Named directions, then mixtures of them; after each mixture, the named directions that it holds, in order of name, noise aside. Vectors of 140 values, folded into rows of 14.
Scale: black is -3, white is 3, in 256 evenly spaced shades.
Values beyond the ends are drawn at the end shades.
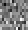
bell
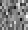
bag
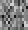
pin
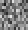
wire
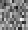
bell.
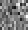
bag.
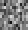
bag, wire.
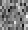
bag, pin.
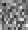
bell, pin, wire.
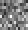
bag, bell, wire.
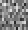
bell.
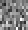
bell.
